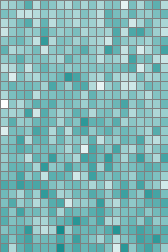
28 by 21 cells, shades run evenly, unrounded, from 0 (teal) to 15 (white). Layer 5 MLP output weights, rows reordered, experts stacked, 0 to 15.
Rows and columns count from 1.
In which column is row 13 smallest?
4
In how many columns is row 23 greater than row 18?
12
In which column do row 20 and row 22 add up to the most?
10
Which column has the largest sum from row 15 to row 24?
9
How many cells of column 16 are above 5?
24
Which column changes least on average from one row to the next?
19
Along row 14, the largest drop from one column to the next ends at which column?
11
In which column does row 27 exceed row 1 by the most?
15
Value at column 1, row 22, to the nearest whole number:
6
